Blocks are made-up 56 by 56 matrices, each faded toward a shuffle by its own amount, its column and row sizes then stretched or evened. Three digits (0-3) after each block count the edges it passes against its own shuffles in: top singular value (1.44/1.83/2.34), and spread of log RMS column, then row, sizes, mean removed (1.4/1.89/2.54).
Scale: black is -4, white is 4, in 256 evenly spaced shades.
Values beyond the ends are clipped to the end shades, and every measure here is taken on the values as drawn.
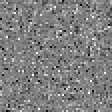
0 0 0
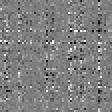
2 3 2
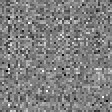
2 1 1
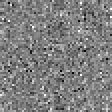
1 1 0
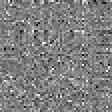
2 1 1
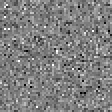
0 0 0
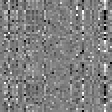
3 3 0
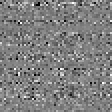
2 1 3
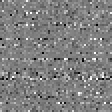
1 0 3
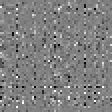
2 3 2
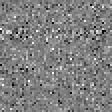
1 1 2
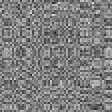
3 2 0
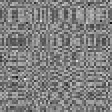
3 0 0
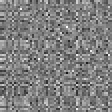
3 2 2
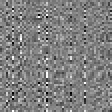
3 3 1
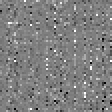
0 3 0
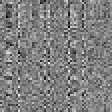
3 3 1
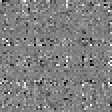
0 2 3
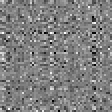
3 2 2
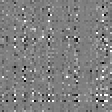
2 3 2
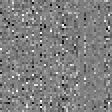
0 3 0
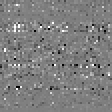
1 1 3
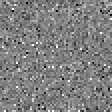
0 0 1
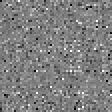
1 0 2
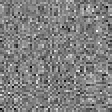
3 0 1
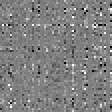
1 3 2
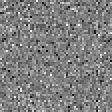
1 0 0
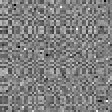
3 1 0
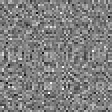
3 1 0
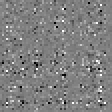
0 2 2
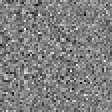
1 0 1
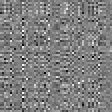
3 3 0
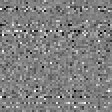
0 1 3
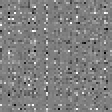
1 3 2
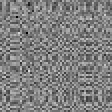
3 1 1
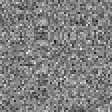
2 0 0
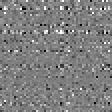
2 1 3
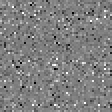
0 1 1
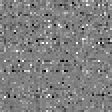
1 0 2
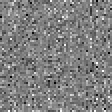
0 3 0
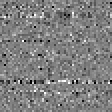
2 1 2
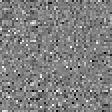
2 0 1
